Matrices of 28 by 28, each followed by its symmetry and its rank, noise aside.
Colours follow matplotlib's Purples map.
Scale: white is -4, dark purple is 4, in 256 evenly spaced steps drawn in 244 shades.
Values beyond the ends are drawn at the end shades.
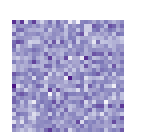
no symmetry, rank six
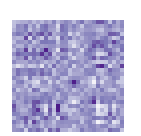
symmetric, rank four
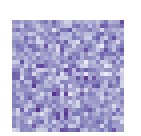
antisymmetric, rank eight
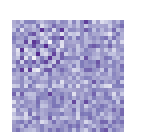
symmetric, rank eight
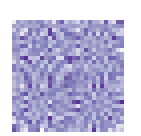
symmetric, rank four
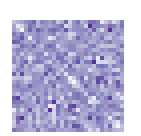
symmetric, rank eight
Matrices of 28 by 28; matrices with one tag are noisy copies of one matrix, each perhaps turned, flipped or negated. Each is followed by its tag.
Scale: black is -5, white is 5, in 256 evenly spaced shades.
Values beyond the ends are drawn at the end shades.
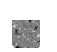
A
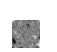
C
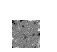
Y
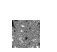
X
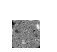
C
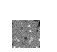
X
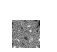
X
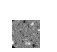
A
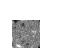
C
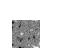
X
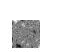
C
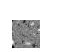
A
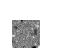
A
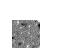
A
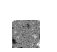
C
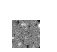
A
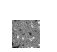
X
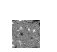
X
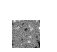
X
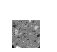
A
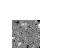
A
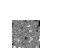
X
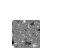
A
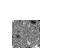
C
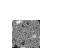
C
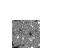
X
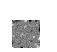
Y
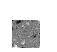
C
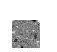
A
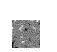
X
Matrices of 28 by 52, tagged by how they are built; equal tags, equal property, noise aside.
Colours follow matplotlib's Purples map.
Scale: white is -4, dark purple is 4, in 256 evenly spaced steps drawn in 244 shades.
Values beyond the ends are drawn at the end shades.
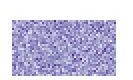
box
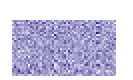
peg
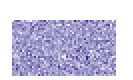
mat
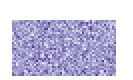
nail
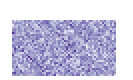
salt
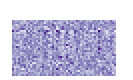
peg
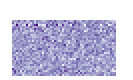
mat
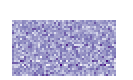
mat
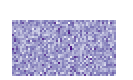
peg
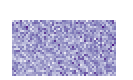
salt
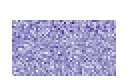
nail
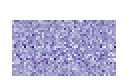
mat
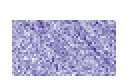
salt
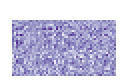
peg
